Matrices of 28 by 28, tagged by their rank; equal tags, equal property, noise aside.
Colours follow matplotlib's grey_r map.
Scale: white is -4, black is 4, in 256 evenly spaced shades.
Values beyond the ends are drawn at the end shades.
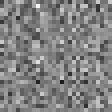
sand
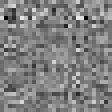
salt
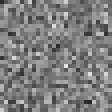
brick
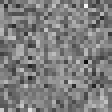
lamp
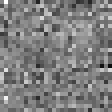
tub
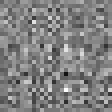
tub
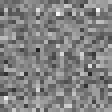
lamp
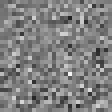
lamp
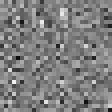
brick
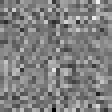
salt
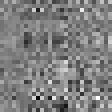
tub
